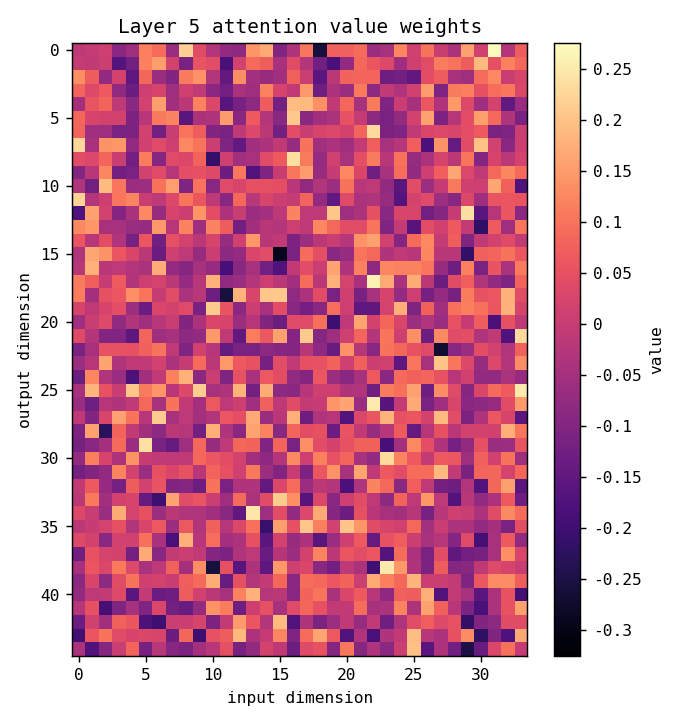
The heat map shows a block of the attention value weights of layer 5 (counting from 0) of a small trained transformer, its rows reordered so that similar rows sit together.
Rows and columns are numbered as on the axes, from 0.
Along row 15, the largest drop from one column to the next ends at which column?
15
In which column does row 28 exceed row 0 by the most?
18
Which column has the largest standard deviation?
22
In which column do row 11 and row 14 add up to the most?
0
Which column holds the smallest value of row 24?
4
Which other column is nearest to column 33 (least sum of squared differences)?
17
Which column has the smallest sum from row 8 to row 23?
11
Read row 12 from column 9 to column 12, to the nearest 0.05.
0.15 0.05 -0.05 0
